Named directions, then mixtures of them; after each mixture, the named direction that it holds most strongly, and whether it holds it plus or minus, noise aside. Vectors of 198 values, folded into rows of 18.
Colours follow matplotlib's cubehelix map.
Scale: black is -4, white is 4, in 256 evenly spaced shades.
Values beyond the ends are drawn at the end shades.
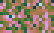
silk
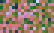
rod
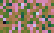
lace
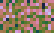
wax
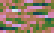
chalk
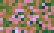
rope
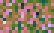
lace, minus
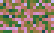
silk, minus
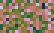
wax, plus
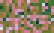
wax, minus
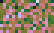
rod, plus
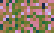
wax, plus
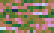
chalk, minus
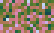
wax, minus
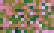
rope, minus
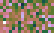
lace, minus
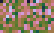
wax, plus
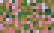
wax, minus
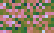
silk, plus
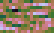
chalk, minus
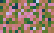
rod, plus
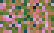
silk, plus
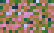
rod, plus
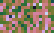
silk, plus
